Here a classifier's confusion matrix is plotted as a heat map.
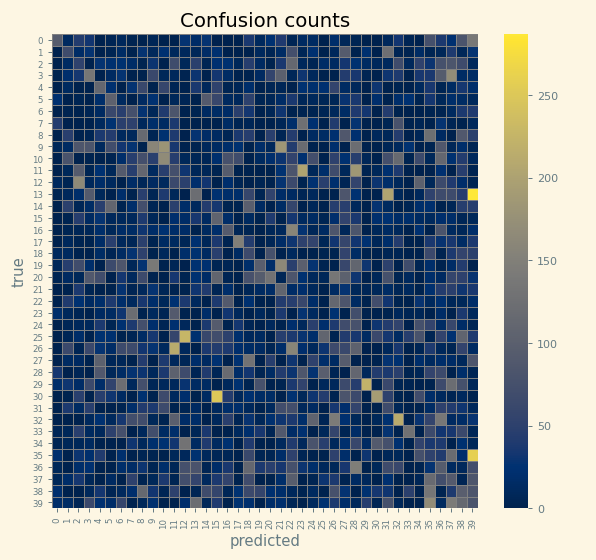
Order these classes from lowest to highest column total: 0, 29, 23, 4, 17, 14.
0, 29, 17, 14, 4, 23
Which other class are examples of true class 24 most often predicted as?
15
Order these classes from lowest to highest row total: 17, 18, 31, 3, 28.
18, 31, 17, 3, 28
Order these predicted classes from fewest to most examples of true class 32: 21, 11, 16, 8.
21, 16, 8, 11
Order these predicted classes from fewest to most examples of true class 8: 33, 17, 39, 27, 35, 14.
33, 14, 17, 39, 27, 35
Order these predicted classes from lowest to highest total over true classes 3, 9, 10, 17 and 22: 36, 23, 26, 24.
24, 26, 23, 36
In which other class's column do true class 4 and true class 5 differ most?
14
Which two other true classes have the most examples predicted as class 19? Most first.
20, 29
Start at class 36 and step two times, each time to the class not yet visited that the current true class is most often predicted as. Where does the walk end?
16
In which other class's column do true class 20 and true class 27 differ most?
26
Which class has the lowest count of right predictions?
23
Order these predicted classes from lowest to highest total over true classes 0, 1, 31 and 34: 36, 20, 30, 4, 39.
4, 20, 30, 36, 39
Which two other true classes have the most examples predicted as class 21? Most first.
9, 19
